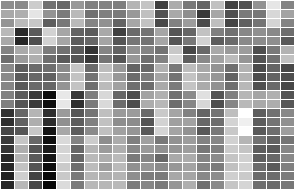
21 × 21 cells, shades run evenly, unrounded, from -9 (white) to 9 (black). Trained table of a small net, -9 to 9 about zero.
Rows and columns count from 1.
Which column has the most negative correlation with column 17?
1
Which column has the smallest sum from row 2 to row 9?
8
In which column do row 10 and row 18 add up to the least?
18
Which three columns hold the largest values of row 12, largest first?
4, 6, 3
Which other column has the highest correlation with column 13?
21
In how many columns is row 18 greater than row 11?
8
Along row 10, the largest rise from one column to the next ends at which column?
19
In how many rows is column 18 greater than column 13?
5
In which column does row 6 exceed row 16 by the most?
7
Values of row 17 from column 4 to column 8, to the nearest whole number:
7 -6 2 -4 -2
